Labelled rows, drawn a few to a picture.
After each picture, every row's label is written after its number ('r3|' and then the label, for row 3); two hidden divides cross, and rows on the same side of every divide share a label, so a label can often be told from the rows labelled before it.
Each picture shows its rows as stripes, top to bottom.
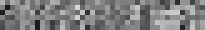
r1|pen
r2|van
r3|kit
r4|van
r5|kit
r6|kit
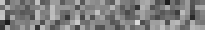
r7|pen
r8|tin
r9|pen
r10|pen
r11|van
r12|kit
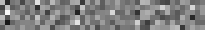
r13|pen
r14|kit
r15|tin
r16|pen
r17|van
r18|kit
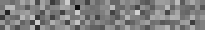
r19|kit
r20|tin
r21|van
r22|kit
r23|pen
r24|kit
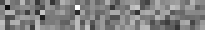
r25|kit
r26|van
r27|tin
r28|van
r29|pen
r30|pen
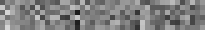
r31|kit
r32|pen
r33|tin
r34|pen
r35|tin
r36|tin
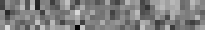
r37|kit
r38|kit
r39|van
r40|van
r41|pen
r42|tin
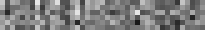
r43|pen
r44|pen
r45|van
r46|pen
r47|tin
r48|pen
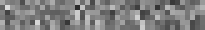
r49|pen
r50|tin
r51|van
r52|van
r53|pen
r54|pen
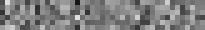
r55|tin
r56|kit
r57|kit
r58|van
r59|kit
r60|tin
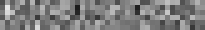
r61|kit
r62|tin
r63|tin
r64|kit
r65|pen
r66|pen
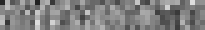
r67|kit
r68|tin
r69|pen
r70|pen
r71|pen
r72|pen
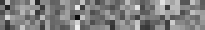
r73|kit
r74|van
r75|kit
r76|tin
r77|van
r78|van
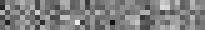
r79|kit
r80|kit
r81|pen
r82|kit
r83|van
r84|kit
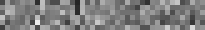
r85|kit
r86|tin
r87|tin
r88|pen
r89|pen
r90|kit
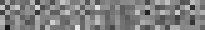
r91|kit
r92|pen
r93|kit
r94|pen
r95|pen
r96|van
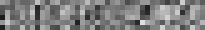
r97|pen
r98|kit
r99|kit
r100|kit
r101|tin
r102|kit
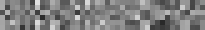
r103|pen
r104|pen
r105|kit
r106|van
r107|pen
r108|pen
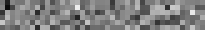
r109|van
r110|van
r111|kit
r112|tin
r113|pen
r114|kit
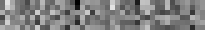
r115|tin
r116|tin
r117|pen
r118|kit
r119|tin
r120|pen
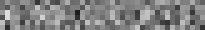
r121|kit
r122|pen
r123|tin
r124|tin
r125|pen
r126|van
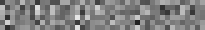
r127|kit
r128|pen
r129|pen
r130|van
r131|tin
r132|van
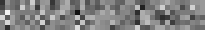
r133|kit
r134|kit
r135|tin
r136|pen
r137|tin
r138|van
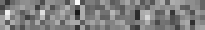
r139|van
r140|kit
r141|tin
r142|tin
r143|pen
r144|tin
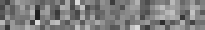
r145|van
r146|kit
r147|kit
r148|kit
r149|pen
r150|van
